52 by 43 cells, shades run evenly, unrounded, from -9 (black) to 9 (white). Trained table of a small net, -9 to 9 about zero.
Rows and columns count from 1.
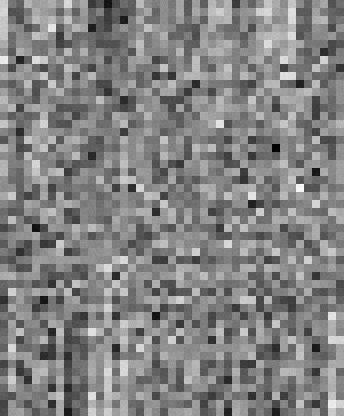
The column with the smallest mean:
3
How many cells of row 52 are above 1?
20
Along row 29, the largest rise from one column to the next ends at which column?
29
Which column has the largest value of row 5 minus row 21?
37
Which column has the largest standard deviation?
14
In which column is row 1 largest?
9
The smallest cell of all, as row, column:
19, 35
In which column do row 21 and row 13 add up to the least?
23
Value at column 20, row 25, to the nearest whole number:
4
